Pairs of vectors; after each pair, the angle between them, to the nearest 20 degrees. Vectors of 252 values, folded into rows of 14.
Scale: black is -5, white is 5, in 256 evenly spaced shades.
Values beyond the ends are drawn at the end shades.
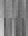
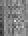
140 degrees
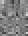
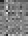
120 degrees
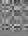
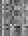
40 degrees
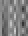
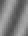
100 degrees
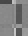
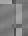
160 degrees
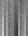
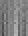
160 degrees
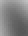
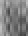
40 degrees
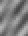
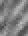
160 degrees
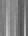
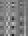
60 degrees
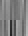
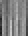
120 degrees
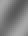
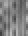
60 degrees
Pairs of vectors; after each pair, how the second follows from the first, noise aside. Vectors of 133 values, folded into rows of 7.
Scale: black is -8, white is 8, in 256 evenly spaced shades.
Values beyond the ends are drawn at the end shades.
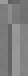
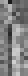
scaled up.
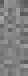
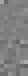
negated, partly zeroed.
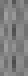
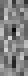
scaled up.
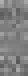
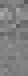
negated, partly zeroed.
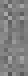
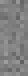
reversed, negated, shrunk.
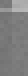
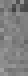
negated, partly zeroed.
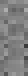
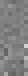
negated, partly zeroed.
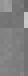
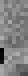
reversed, negated, scaled up.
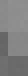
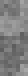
wrapped around, negated.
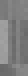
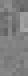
reversed, partly zeroed.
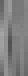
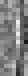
reversed, negated, scaled up.
